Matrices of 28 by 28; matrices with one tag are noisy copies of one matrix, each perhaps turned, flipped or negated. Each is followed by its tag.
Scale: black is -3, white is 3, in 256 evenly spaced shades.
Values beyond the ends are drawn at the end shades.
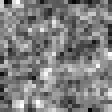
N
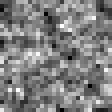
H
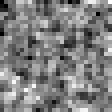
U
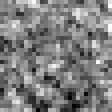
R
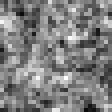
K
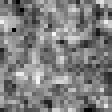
K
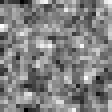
U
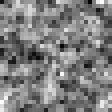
H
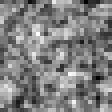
K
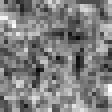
K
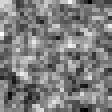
U
